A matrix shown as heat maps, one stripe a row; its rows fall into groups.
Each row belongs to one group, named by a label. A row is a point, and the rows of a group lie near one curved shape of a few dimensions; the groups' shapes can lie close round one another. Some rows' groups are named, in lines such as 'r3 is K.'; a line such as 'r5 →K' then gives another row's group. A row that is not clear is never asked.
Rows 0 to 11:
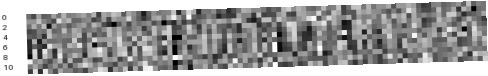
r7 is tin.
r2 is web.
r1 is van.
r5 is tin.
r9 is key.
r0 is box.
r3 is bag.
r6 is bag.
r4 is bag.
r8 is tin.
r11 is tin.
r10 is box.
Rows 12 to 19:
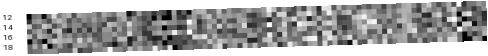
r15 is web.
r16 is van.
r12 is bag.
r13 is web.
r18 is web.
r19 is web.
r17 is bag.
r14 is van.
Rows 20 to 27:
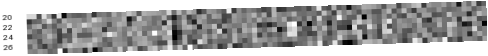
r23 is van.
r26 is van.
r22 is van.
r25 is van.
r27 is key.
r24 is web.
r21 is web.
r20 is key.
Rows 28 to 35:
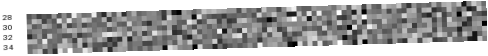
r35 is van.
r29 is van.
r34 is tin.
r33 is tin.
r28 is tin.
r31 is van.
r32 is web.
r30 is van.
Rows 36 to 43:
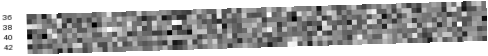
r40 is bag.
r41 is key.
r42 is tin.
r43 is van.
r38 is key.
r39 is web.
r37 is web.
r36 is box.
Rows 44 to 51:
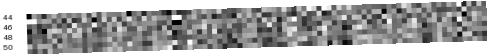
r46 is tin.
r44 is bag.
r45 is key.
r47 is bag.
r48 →bag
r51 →bag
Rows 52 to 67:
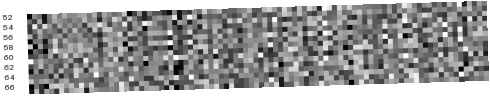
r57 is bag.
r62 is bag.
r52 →bag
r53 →box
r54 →tin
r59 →bag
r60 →bag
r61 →key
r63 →tin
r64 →tin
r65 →van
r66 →bag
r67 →tin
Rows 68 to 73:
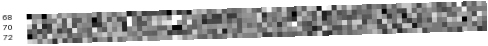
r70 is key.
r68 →bag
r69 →key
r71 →tin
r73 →key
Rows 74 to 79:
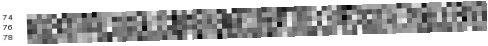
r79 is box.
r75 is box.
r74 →key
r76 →bag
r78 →box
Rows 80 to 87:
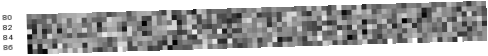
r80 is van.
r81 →bag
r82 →box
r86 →tin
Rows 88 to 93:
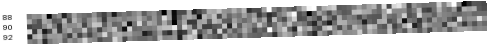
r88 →web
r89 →van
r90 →web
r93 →box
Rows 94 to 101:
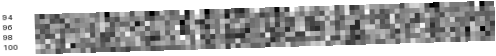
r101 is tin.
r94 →box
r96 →web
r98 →bag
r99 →van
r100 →key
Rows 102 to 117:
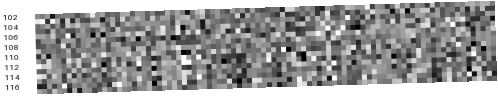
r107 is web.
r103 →key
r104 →van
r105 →web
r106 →key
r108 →box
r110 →tin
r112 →key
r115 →van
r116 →box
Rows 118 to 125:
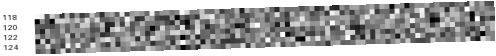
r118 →key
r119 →bag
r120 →tin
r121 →box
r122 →key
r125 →box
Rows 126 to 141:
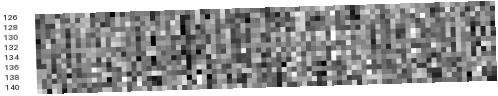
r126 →tin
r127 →bag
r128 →bag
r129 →van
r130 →web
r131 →bag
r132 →bag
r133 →van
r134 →box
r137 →box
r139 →box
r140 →van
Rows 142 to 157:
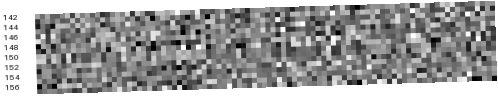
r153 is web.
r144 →bag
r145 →van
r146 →tin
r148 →bag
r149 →box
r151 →key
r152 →van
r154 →box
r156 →bag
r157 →web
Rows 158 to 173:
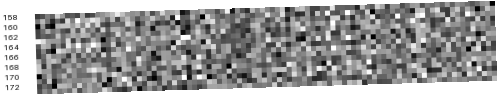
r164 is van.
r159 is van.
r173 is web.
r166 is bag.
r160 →bag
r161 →bag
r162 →bag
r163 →key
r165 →bag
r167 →van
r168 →key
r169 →box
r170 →bag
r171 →box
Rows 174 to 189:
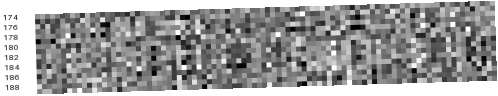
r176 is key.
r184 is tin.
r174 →tin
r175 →tin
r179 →bag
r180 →tin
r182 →van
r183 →bag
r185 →van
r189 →van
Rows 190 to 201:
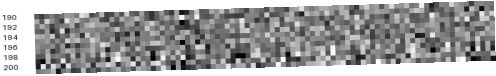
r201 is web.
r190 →tin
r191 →van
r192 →box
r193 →box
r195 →van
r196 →tin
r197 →box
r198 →bag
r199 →box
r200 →tin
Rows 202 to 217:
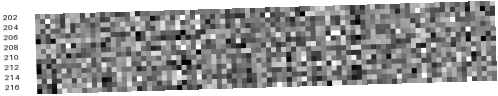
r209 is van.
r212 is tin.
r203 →van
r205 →key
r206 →web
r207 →bag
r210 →tin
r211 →bag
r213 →bag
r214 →bag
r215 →key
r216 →bag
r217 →bag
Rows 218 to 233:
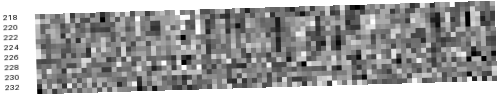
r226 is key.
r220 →van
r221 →van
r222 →van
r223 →van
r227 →tin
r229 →van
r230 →key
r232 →tin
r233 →bag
